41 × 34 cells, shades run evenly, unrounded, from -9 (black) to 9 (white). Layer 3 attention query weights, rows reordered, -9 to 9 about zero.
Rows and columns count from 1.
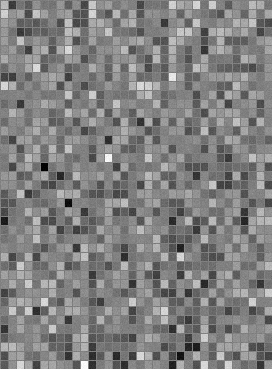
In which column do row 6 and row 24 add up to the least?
17
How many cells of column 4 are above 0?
27
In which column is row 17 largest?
9
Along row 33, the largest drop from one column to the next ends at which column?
24
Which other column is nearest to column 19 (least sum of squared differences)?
30
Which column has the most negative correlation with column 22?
11
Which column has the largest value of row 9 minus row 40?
22
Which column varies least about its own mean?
13
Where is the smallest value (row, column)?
19, 6
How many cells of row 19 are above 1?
7
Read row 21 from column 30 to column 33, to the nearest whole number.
-2 -2 0 4
